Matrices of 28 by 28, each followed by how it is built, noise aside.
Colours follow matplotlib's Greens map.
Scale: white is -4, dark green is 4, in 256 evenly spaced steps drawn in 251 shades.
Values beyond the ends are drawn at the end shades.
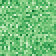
low rank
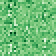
uneven columns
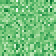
low rank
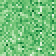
uneven columns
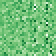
uneven columns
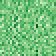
low rank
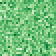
noise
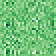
low rank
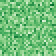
blocks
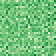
low rank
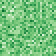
low rank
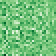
low rank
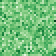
blocks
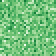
noise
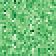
uneven columns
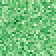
noise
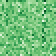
uneven columns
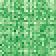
blocks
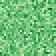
noise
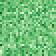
low rank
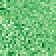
lower triangular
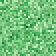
noise
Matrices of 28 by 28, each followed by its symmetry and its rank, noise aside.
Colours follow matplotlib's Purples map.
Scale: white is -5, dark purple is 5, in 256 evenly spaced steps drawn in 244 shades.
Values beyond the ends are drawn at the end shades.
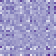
no symmetry, rank two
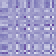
symmetric, rank one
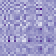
symmetric, rank three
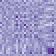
symmetric, rank three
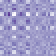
symmetric, rank one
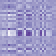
no symmetry, rank one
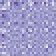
symmetric, rank three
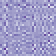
antisymmetric, rank two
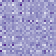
no symmetry, rank two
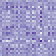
no symmetry, rank two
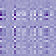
no symmetry, rank one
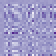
antisymmetric, rank two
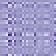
no symmetry, rank one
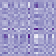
symmetric, rank one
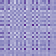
symmetric, rank one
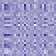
no symmetry, rank two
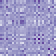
symmetric, rank two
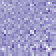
symmetric, rank three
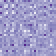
no symmetry, rank three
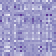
no symmetry, rank three
